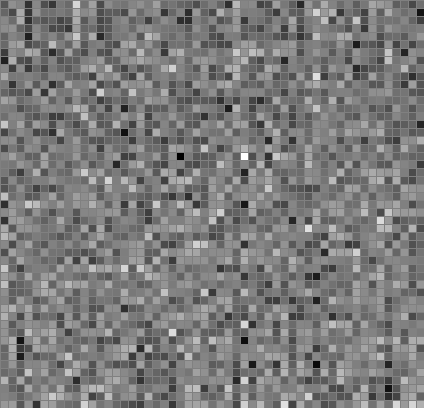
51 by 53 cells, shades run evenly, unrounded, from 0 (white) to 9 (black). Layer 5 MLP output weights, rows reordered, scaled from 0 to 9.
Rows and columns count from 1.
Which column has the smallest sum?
48
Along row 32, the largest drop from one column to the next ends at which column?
42
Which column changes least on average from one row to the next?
38
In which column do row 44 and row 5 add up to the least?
19
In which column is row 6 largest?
45
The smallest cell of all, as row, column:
20, 31
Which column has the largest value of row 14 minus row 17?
29
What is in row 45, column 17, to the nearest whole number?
7
